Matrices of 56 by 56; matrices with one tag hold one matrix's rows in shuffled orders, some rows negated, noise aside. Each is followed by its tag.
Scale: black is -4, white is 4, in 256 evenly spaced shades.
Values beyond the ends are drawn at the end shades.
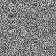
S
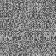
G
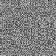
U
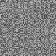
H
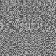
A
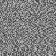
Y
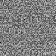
G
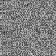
U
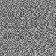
Y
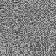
H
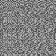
Y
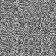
H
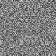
A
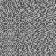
Y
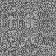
S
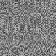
H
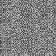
U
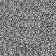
A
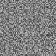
A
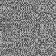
U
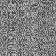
S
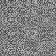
S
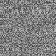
G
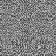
U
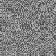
U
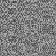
S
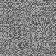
G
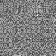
G
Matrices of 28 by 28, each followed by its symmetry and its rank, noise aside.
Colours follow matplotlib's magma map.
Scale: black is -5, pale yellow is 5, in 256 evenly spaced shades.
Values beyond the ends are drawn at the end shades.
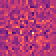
symmetric, rank four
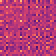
symmetric, rank two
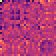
symmetric, rank four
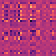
no symmetry, rank two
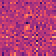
no symmetry, rank four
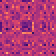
symmetric, rank two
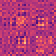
symmetric, rank three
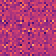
antisymmetric, rank four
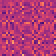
no symmetry, rank three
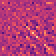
symmetric, rank three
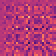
no symmetry, rank two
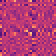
no symmetry, rank two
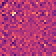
symmetric, rank four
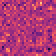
symmetric, rank four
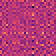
no symmetry, rank three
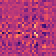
no symmetry, rank three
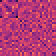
symmetric, rank three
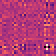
antisymmetric, rank two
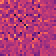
symmetric, rank four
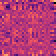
no symmetry, rank four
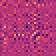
symmetric, rank three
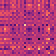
symmetric, rank two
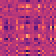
antisymmetric, rank two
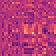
no symmetry, rank three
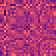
symmetric, rank four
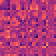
symmetric, rank three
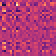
no symmetry, rank two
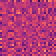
antisymmetric, rank two
